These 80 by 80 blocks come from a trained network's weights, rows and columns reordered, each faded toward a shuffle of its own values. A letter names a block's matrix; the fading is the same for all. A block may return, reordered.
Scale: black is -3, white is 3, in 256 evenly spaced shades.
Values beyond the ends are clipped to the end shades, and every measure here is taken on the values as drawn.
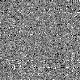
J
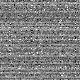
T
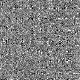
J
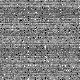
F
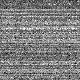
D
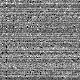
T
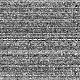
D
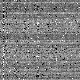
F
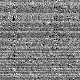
T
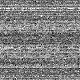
D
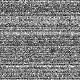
D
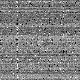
F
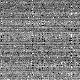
F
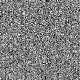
J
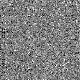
J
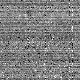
F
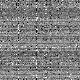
F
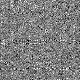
J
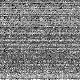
D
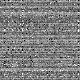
T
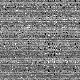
T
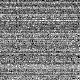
D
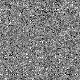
J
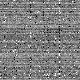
F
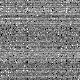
F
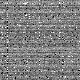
F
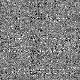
J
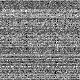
D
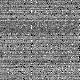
F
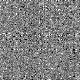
J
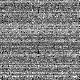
D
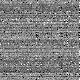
F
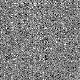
J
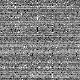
T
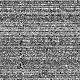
D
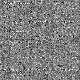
J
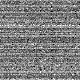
D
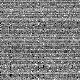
T
